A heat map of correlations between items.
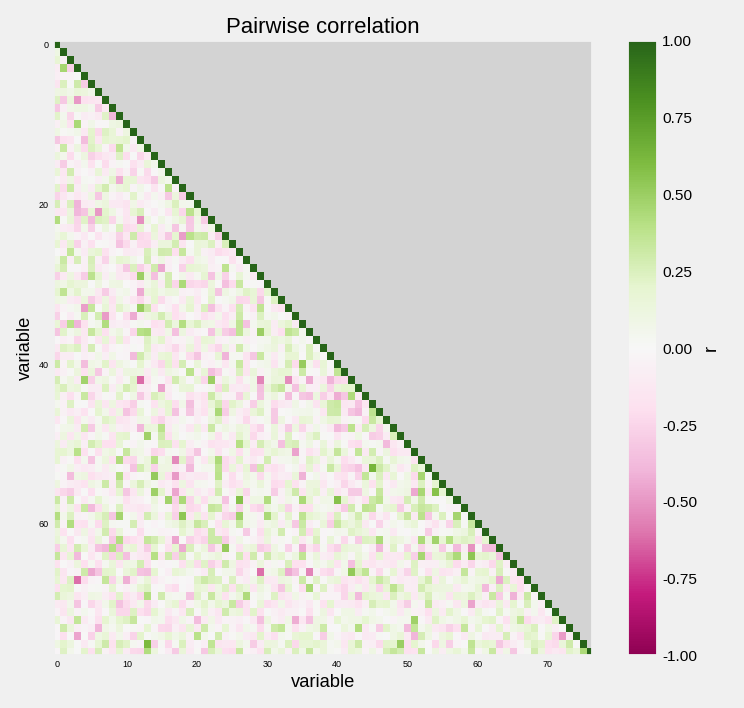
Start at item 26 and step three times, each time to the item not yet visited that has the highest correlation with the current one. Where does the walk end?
35
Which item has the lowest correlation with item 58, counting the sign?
5
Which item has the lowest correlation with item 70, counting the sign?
59
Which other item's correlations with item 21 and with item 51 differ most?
3
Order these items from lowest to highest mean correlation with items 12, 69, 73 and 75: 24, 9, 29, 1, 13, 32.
24, 32, 29, 1, 9, 13
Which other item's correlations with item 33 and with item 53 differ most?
45
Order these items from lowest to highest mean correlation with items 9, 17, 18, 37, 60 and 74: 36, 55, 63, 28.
63, 28, 36, 55
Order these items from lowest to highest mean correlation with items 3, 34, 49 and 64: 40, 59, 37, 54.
40, 37, 54, 59
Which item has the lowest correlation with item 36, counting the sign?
66
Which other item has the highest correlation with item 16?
57
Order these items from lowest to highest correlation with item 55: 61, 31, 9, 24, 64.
31, 24, 61, 64, 9
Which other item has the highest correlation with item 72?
51
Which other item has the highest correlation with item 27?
69
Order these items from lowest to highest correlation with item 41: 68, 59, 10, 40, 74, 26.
68, 74, 59, 10, 26, 40
